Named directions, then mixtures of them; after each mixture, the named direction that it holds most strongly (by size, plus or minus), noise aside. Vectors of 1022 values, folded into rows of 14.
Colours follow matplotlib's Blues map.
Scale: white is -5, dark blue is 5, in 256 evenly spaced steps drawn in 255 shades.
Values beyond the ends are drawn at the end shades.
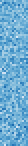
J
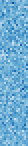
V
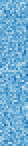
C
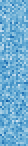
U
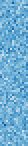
V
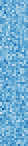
U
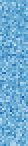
J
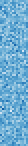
U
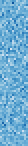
V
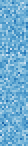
C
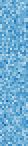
C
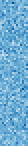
V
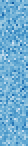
V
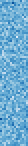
J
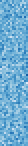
C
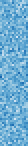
C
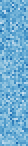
U
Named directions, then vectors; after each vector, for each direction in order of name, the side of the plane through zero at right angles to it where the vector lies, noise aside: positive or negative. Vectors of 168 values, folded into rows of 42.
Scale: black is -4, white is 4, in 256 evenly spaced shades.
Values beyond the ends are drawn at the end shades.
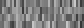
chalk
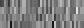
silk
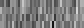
negative, positive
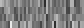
negative, negative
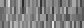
positive, negative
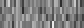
positive, negative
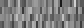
positive, negative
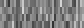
negative, positive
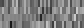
positive, positive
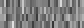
negative, positive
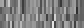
positive, negative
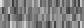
negative, negative
